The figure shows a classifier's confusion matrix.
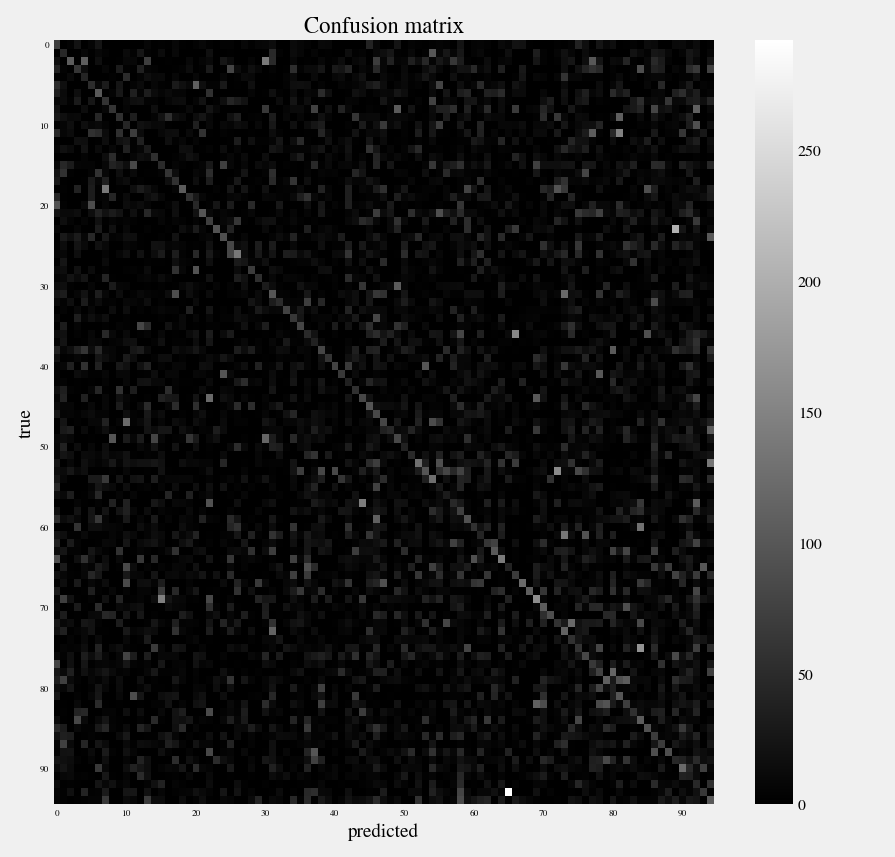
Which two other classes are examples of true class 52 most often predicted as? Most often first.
94, 55
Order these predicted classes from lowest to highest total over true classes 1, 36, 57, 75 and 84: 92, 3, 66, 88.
88, 3, 66, 92
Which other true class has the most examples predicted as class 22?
44
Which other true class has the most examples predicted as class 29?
67
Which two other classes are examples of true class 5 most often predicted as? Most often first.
20, 55
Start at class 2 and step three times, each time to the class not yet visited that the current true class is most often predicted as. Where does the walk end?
8
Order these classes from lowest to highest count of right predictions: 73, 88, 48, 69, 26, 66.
48, 66, 88, 73, 26, 69
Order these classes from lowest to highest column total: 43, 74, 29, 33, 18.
33, 29, 18, 43, 74
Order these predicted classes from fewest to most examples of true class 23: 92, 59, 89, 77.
77, 92, 59, 89
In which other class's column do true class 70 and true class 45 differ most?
82
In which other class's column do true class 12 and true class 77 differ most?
0
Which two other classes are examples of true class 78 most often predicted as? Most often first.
80, 94
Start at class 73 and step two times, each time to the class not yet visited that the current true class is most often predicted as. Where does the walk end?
17
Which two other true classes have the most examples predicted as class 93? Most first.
65, 90
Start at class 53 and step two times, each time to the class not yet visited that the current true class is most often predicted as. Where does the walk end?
74
